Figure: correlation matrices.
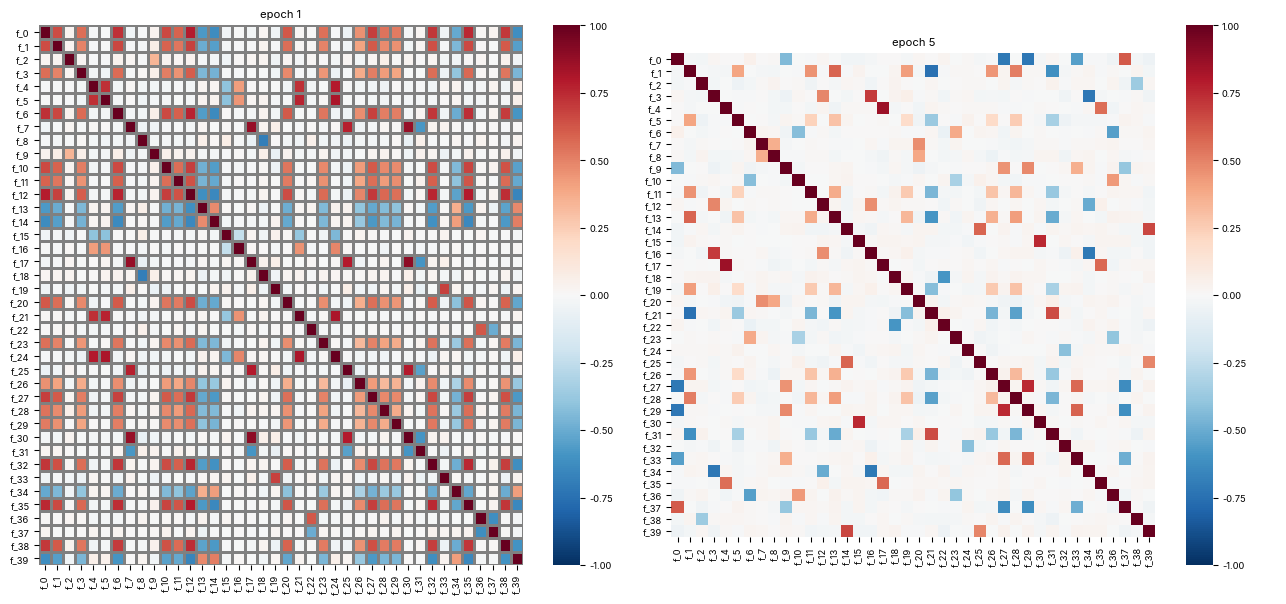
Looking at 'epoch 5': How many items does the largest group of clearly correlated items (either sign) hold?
9
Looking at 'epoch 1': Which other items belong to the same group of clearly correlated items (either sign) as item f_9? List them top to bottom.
f_2
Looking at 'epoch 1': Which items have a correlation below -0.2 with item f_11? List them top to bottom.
f_13, f_14, f_34, f_39
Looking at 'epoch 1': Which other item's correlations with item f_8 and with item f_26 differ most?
f_18
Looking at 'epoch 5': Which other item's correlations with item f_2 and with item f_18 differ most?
f_22
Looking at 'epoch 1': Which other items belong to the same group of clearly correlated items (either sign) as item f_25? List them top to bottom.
f_7, f_17, f_30, f_31
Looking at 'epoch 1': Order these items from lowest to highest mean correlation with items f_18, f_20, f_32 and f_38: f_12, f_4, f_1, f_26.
f_4, f_26, f_1, f_12
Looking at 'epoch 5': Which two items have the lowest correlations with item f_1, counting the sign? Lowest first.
f_21, f_31
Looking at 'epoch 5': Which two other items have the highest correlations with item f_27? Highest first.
f_29, f_33
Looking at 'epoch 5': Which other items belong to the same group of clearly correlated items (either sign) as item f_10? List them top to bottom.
f_6, f_23, f_36
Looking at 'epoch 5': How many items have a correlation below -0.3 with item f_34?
3
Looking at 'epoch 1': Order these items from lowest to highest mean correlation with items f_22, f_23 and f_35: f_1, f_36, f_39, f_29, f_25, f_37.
f_39, f_37, f_25, f_36, f_29, f_1
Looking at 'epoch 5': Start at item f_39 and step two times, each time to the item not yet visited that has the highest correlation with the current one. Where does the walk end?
f_25
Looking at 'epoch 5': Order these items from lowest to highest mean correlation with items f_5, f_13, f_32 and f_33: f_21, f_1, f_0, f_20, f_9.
f_21, f_0, f_20, f_9, f_1
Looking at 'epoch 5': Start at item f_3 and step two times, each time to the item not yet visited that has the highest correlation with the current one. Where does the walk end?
f_12
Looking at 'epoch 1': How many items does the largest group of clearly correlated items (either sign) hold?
20
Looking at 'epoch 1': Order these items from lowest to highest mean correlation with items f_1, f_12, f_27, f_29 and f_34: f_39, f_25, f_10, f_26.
f_39, f_25, f_26, f_10
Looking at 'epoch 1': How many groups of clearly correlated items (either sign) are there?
7
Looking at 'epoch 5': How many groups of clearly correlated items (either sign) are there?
11
